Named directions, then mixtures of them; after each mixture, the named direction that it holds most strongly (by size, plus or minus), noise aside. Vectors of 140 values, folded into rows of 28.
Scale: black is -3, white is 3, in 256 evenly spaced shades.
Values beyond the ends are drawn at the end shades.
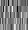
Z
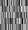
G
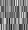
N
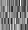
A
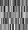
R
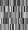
R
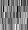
Z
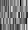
A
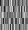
R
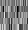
N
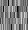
Z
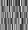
G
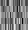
G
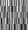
Z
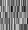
A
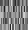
R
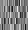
A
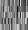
A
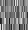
N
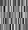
R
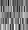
R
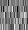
Z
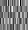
A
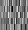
A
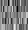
Z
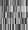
A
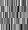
A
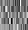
A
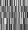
N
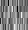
Z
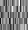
A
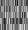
N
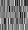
N
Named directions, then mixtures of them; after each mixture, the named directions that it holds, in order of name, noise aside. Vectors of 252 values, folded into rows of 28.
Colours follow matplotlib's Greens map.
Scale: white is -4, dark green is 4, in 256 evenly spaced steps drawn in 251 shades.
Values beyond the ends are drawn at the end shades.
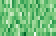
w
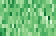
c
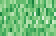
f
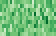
c, f, w.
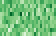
c, f, w.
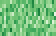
f.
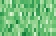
f, w.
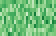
f.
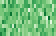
c.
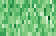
c.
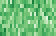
c, f, w.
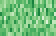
f.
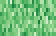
c, f, w.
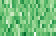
w.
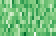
w.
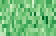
c, f.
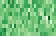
c.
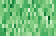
c.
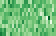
c.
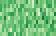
f.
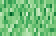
c, f, w.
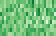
f.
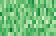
f.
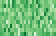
c, w.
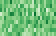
f, w.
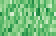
f, w.
